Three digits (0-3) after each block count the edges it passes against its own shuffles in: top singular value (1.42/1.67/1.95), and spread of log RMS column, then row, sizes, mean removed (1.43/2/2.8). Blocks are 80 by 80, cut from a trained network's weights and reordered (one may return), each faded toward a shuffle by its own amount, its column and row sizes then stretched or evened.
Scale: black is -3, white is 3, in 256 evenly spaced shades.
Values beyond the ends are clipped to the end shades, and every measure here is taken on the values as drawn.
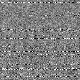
2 0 3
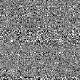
2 1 3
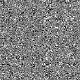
1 2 2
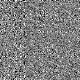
1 2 1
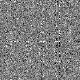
1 2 1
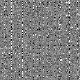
2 3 1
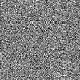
3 0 1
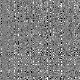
1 3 2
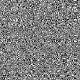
3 1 2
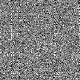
2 1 1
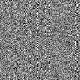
3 2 0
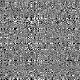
3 2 3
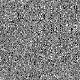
2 1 1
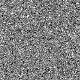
0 1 0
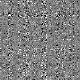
1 3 2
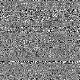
0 1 3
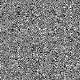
0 2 1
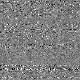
0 0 3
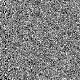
0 1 0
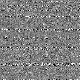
1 1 3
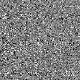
1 1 2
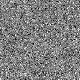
2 0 1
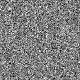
1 0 0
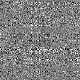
2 1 3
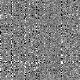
2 3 2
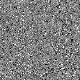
0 1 1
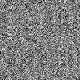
3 0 0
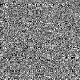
2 0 2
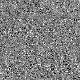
0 0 2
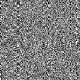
3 2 0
